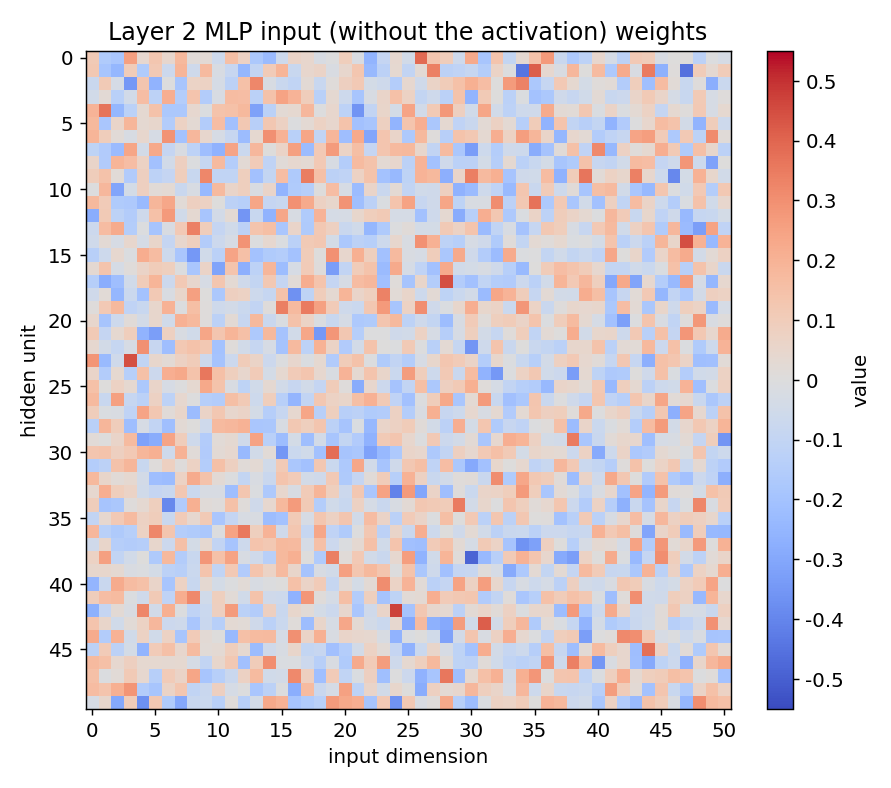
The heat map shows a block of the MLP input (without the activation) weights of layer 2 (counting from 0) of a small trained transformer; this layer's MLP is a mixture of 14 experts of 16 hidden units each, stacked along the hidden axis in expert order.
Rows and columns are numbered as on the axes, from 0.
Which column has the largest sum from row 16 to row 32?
7
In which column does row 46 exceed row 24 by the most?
38
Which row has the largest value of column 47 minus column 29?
14
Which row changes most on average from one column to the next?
1
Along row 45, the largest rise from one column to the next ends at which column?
44
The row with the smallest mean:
10
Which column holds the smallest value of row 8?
49
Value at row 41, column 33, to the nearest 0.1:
0
